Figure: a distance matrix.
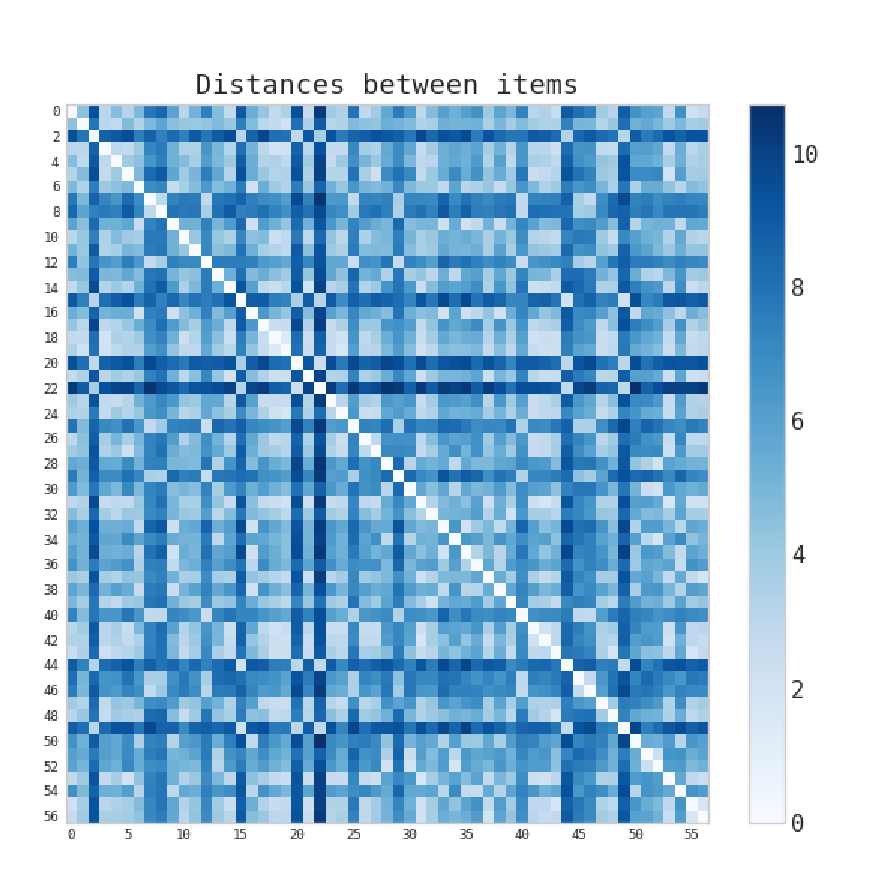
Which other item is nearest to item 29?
12
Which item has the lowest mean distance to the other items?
19
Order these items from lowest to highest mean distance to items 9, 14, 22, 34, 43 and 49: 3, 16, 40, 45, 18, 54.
18, 3, 16, 54, 40, 45
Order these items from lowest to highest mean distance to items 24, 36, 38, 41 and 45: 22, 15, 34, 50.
50, 34, 15, 22
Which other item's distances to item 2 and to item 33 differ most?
35
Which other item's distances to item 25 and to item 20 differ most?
22
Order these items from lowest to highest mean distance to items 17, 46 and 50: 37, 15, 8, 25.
37, 25, 8, 15
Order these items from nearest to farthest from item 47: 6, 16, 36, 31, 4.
31, 4, 6, 16, 36
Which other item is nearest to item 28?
52
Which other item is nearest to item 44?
15
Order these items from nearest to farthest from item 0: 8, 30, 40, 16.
16, 30, 40, 8
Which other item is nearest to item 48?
43
